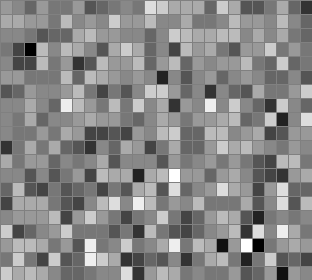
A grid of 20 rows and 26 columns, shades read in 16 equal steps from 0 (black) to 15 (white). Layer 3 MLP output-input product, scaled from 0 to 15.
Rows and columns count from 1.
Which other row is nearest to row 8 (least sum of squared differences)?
2
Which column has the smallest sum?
22
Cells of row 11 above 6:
18
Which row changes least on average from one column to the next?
3
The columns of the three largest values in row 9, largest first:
26, 23, 20
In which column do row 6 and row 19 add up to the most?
8
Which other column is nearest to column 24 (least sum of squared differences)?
12
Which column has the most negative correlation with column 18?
13
